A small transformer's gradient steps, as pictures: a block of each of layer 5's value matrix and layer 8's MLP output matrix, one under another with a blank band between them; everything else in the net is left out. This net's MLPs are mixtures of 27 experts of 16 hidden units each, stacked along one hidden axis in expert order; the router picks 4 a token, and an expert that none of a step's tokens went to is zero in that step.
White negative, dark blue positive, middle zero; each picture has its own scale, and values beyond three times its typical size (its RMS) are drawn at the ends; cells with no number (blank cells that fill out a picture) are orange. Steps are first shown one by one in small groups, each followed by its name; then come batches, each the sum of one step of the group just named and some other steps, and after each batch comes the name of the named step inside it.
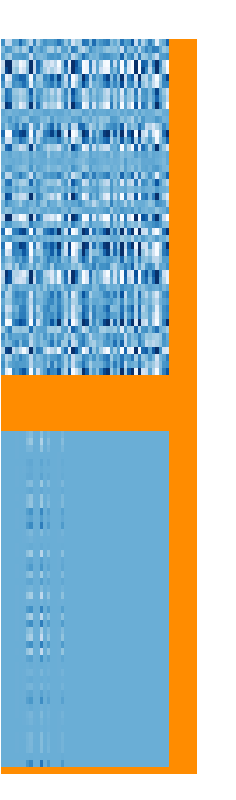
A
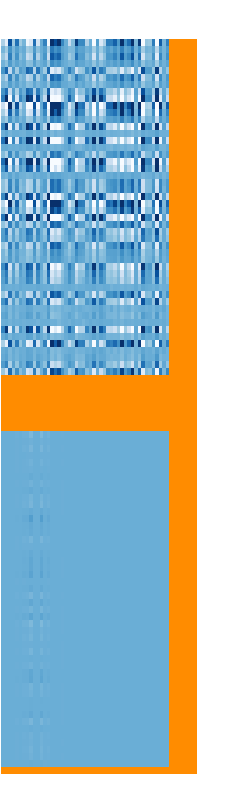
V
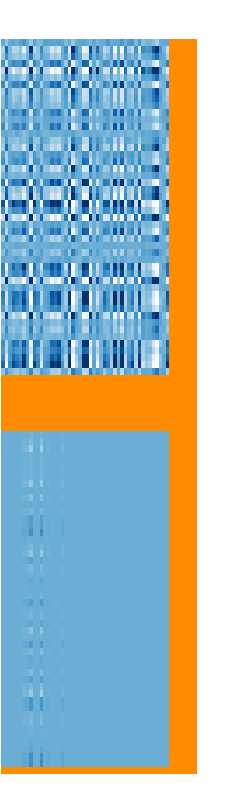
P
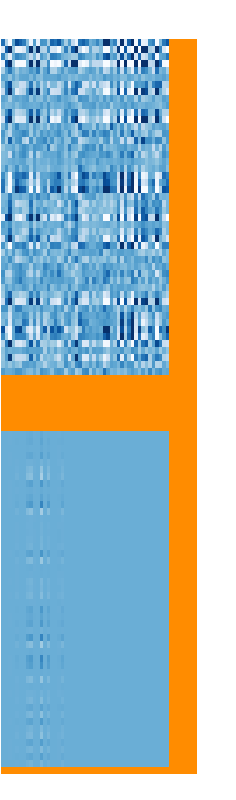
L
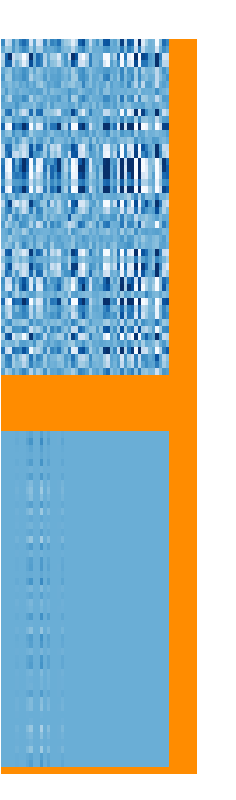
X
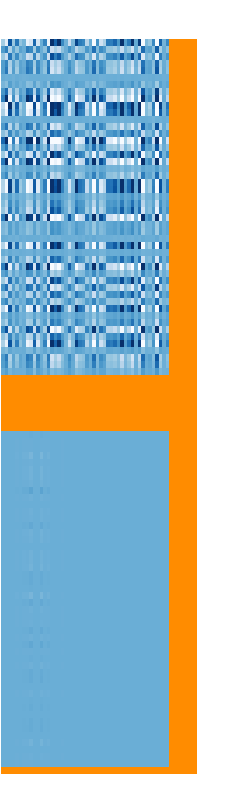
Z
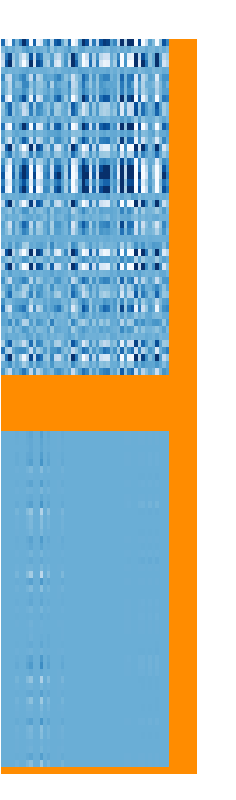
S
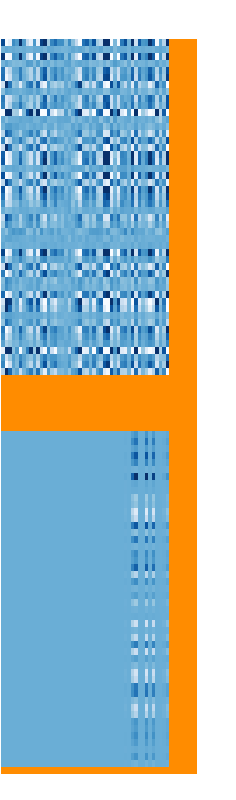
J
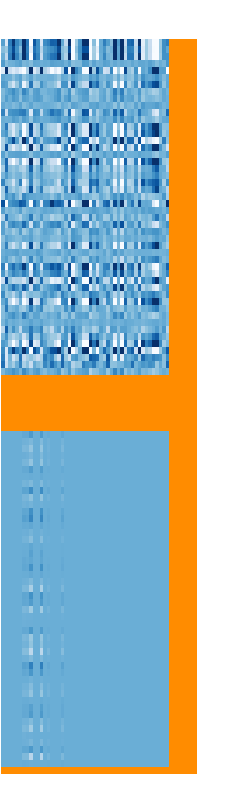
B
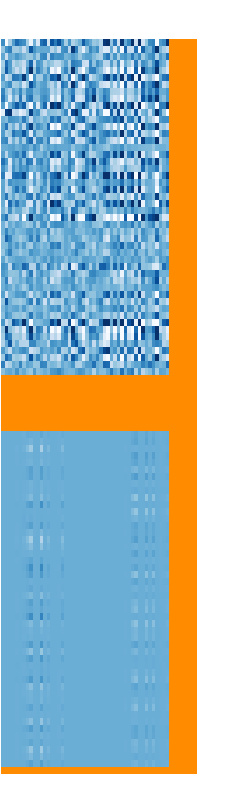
V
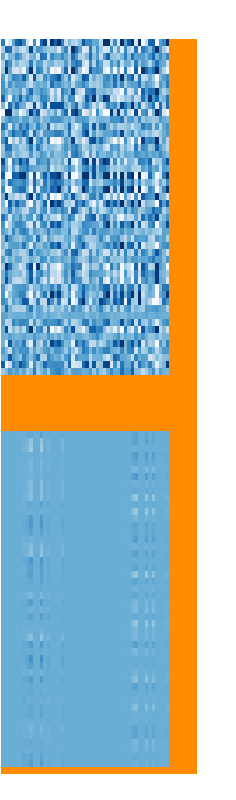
V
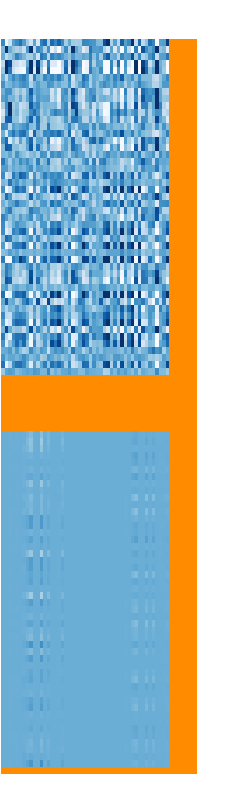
A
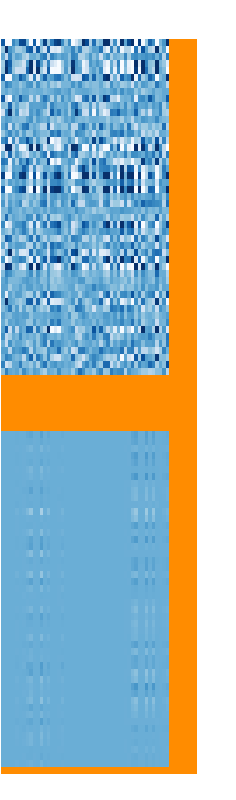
S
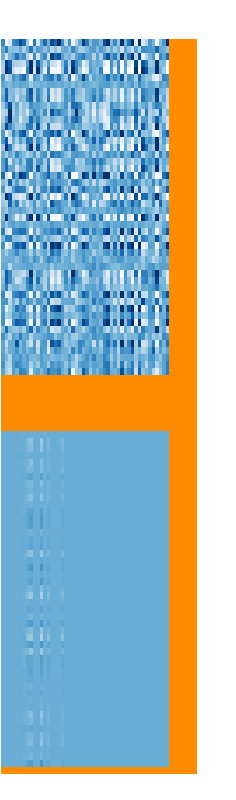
A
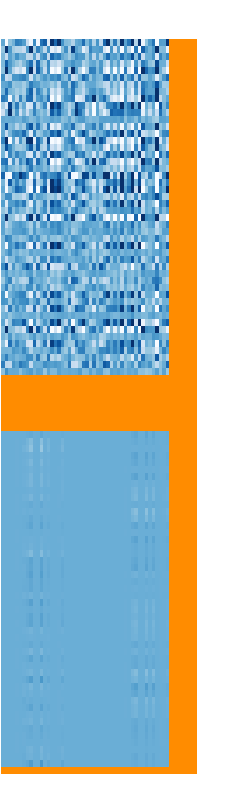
Z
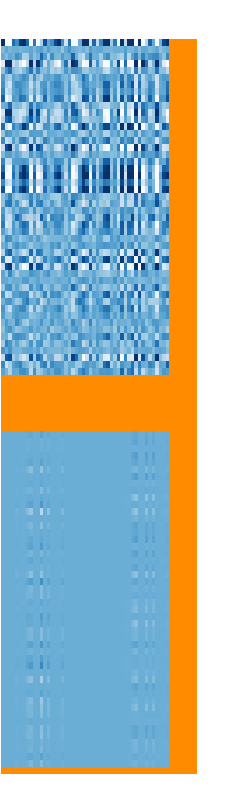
S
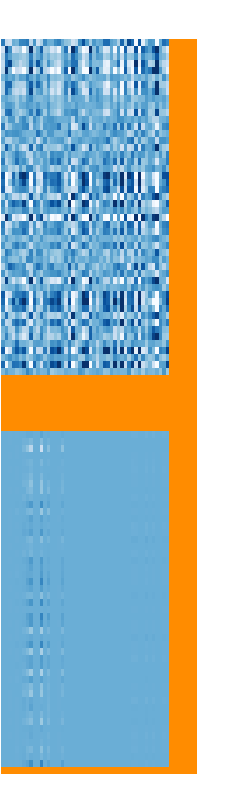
P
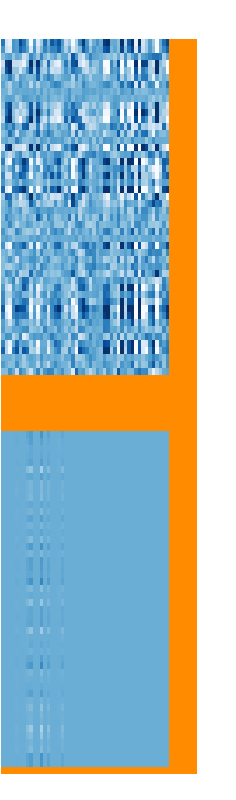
X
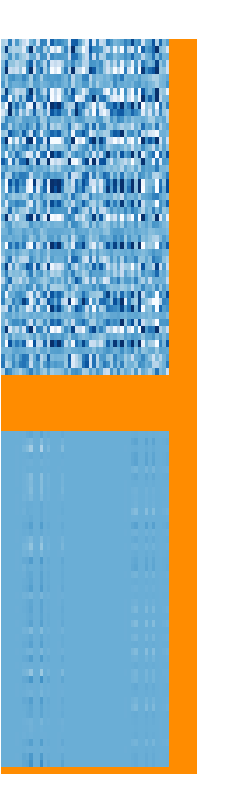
Z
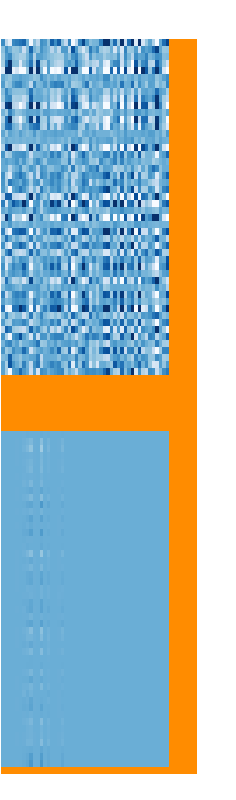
P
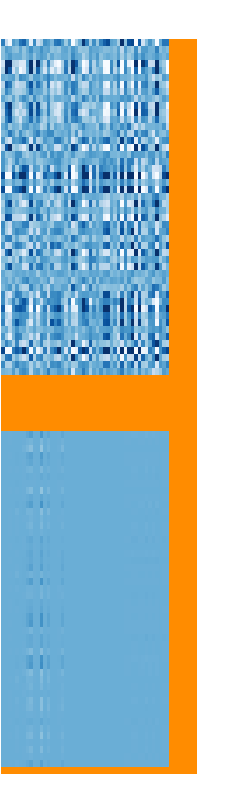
S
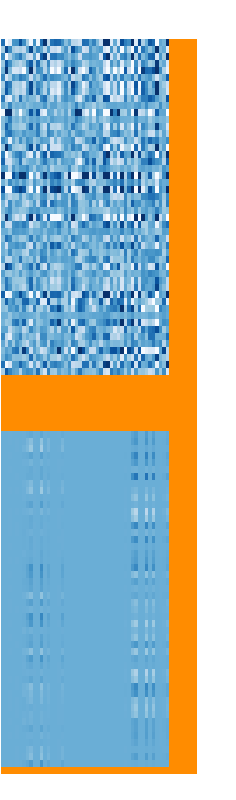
J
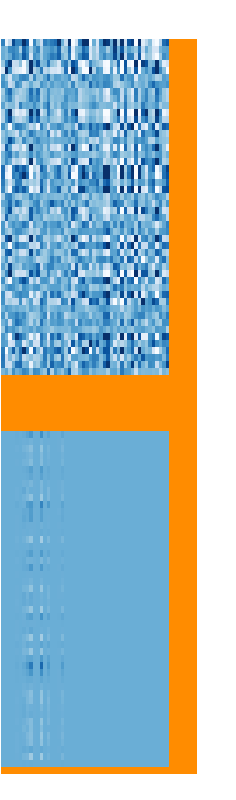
B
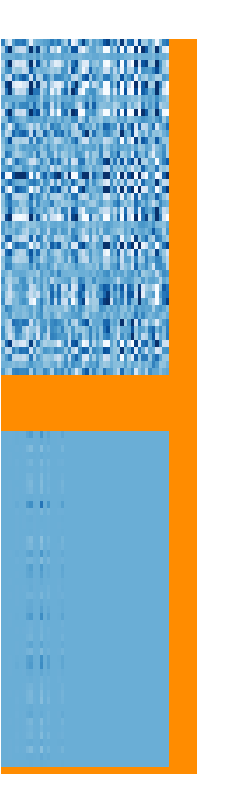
L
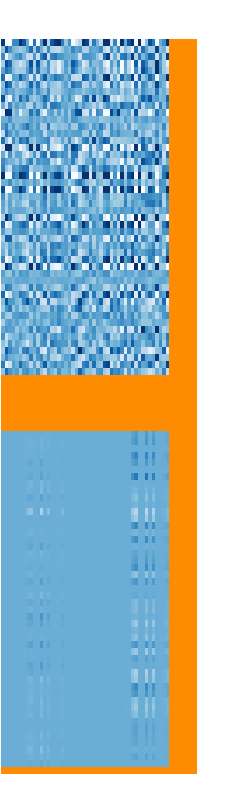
J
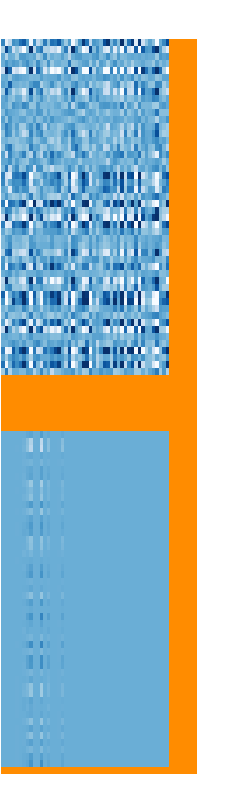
P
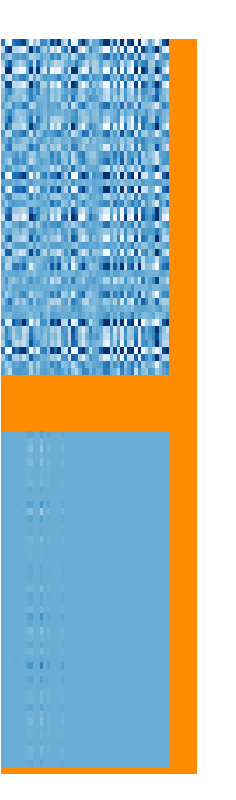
L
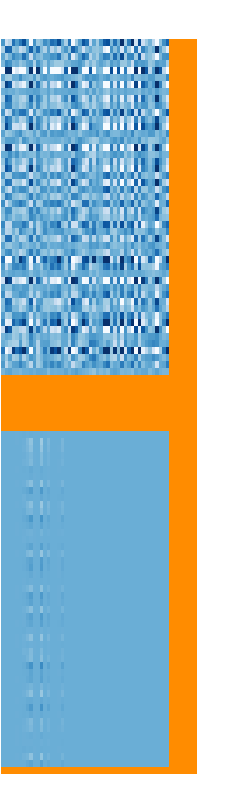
B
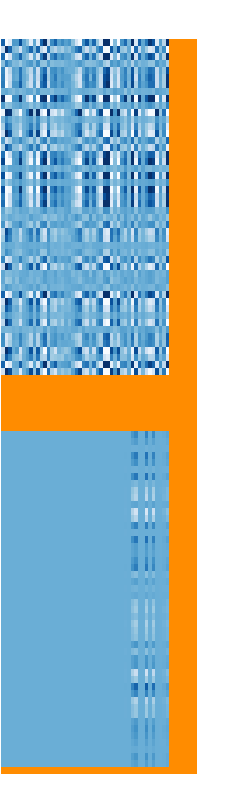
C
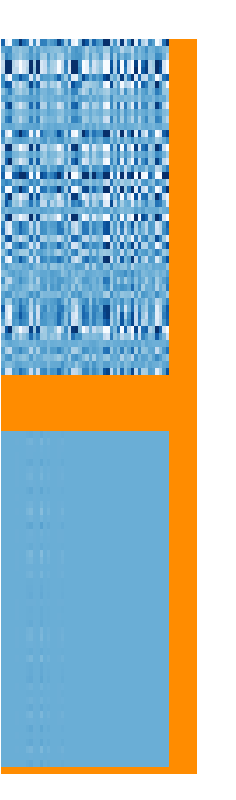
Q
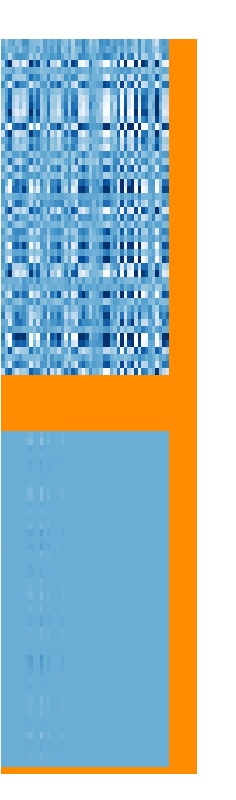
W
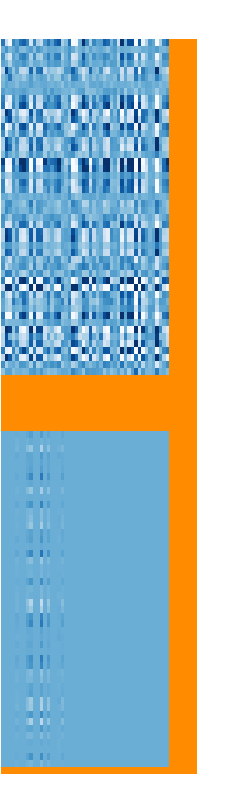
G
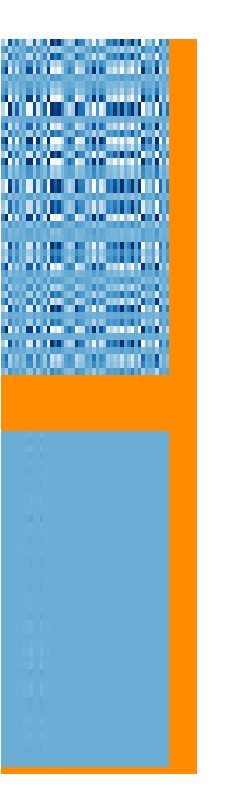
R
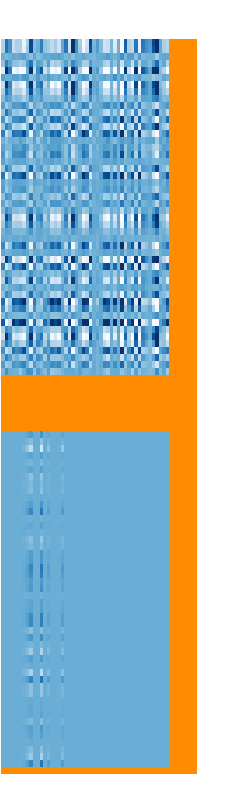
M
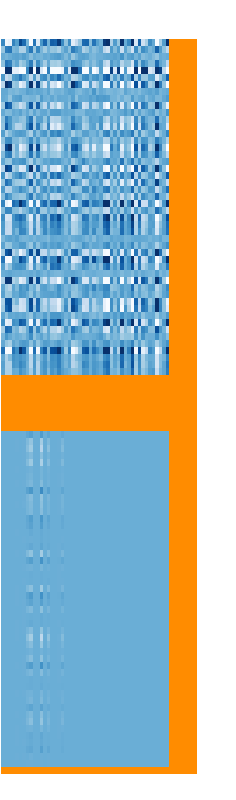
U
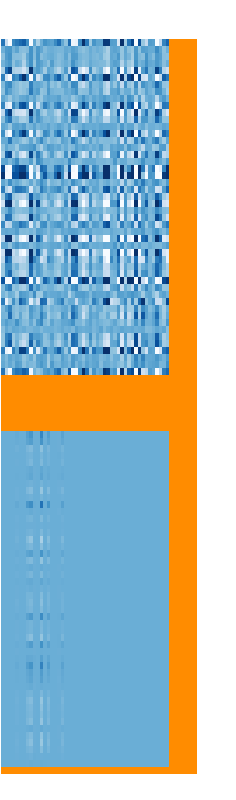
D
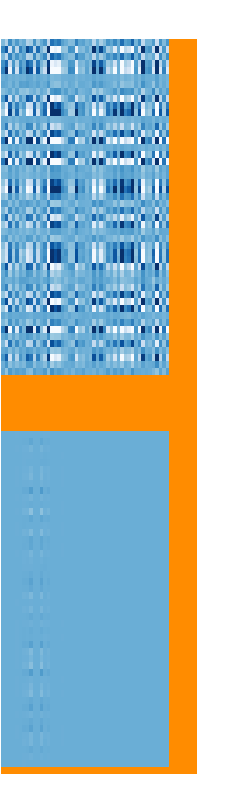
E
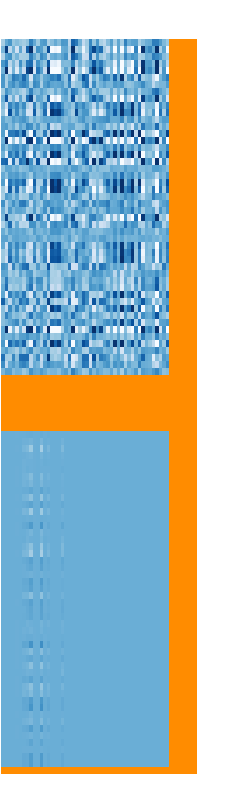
E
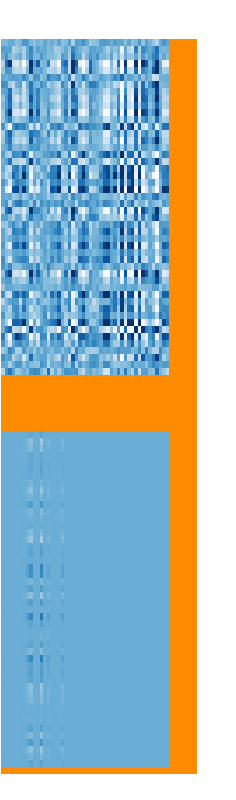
W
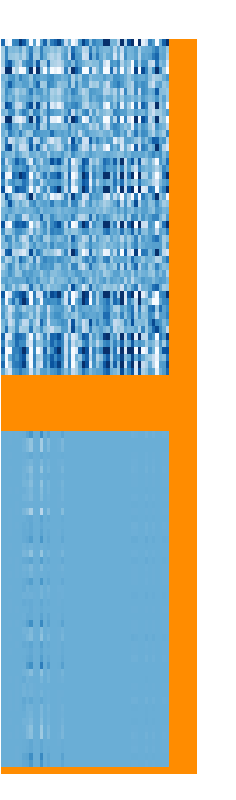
U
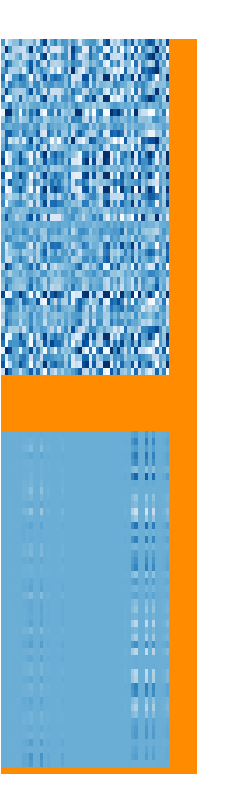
C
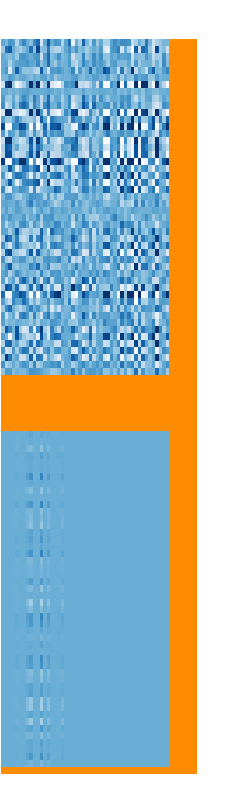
G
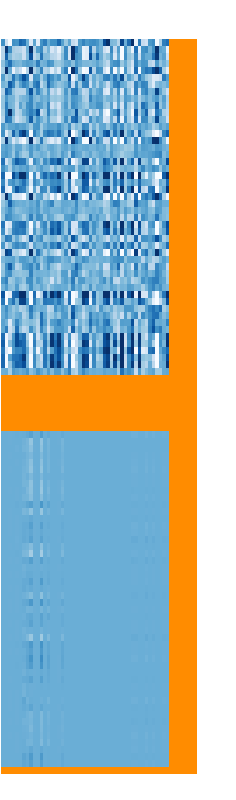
D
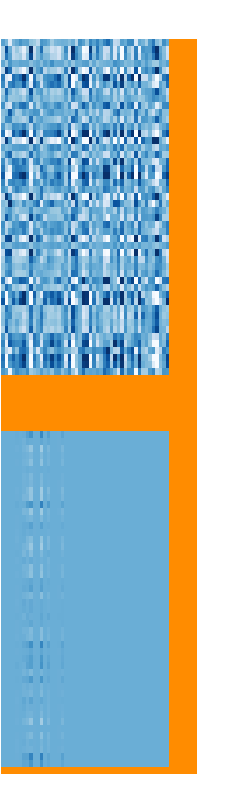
D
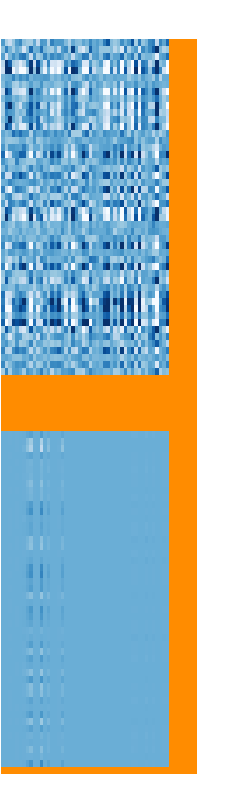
M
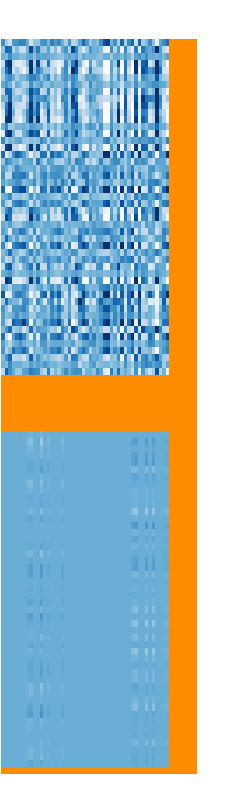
W
